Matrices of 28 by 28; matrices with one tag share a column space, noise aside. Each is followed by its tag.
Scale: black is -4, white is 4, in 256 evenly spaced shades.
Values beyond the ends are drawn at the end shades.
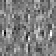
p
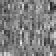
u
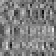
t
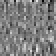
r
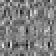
t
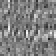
p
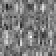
u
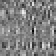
t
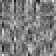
r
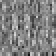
u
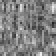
u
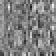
u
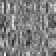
u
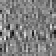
p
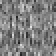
u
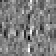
p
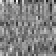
r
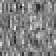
u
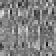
t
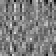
r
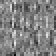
u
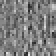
u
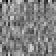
r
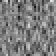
r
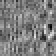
p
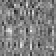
t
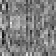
u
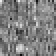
r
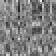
r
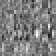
p
